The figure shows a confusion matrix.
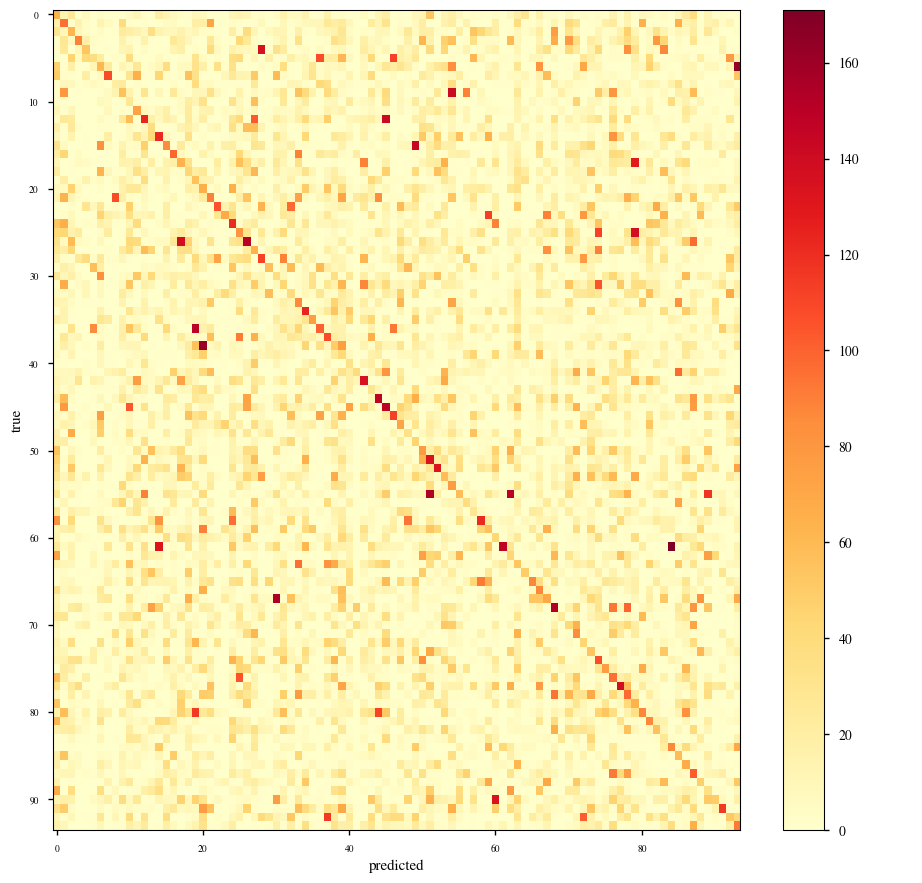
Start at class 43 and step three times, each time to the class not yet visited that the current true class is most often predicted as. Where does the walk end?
76
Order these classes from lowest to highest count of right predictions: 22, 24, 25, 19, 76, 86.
19, 86, 25, 76, 22, 24
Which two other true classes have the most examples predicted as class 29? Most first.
32, 65
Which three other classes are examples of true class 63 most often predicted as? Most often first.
33, 37, 38
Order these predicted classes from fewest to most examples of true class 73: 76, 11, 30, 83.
11, 76, 30, 83
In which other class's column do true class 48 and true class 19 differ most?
2
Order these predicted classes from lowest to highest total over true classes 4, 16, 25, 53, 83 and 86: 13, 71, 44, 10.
13, 44, 10, 71
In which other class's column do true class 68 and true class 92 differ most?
37
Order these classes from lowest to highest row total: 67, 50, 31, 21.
50, 67, 21, 31
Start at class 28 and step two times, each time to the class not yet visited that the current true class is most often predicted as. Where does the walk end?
74
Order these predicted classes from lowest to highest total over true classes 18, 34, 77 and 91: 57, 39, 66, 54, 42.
42, 57, 54, 66, 39
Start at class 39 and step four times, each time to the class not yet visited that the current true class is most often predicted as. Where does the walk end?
60
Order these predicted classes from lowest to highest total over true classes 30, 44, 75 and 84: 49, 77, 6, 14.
77, 14, 6, 49
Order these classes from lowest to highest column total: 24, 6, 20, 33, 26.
6, 33, 26, 20, 24
